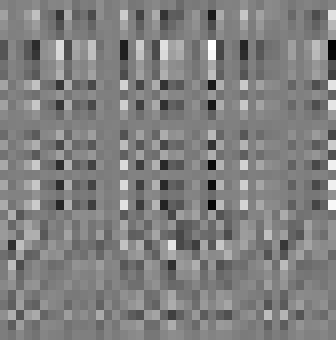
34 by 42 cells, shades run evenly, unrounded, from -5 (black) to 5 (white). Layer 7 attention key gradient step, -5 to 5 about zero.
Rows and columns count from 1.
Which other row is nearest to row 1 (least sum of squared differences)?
20
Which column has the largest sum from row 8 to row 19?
42
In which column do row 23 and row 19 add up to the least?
27
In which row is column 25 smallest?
25
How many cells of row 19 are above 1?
10
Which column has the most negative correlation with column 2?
3
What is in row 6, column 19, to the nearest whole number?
0
